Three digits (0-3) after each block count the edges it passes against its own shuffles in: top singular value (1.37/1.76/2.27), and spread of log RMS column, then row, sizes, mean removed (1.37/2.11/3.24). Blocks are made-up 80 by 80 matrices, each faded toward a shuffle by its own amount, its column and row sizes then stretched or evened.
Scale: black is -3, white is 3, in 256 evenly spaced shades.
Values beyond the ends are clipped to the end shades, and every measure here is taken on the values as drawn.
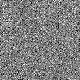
1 0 0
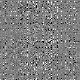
1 3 2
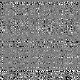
1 2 3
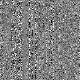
0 3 0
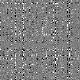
2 3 2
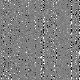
2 3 0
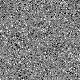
1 0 0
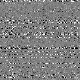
2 1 3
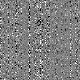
2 3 0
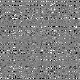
0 2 3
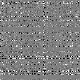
1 2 3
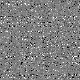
0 1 2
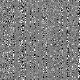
0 3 1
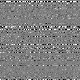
3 0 3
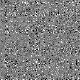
0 2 2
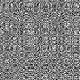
3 0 0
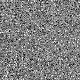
0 0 1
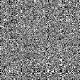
2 2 1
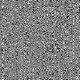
1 2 1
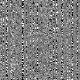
2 3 1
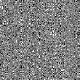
2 2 0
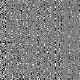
2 3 1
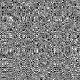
3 1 1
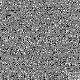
1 0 2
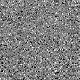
2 0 1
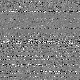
1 0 3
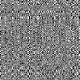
3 2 2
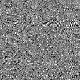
2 0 1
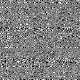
0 1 3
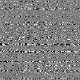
2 0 3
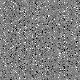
0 2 0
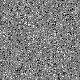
1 1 0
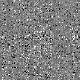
1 2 2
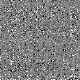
0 2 2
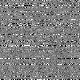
0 0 3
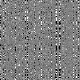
3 3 1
